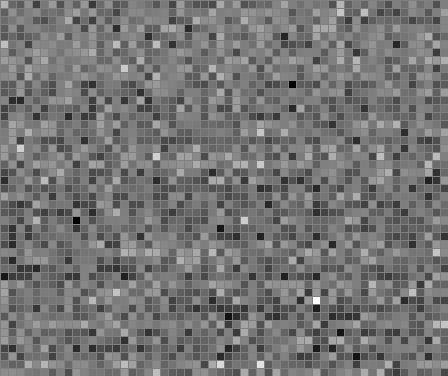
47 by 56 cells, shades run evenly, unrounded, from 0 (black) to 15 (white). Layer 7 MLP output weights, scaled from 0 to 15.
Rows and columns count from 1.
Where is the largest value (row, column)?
38, 40
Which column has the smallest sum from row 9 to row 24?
55
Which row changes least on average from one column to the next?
18
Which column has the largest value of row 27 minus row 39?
28
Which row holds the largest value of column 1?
6
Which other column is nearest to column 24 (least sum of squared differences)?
49
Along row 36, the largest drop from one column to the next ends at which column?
53
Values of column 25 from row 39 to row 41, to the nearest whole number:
3 7 7
